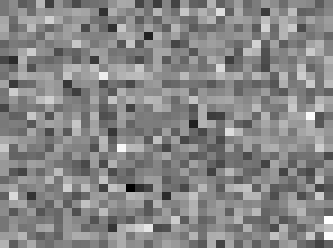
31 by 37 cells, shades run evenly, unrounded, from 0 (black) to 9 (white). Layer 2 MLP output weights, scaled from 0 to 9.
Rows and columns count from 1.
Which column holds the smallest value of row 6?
20
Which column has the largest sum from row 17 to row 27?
36
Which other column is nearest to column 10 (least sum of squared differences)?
3
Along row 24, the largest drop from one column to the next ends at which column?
15
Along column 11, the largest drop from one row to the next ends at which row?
8
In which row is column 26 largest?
17
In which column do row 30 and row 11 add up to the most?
37
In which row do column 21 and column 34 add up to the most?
10
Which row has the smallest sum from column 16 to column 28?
1
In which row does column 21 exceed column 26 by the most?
2
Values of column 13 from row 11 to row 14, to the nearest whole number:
4 3 7 4
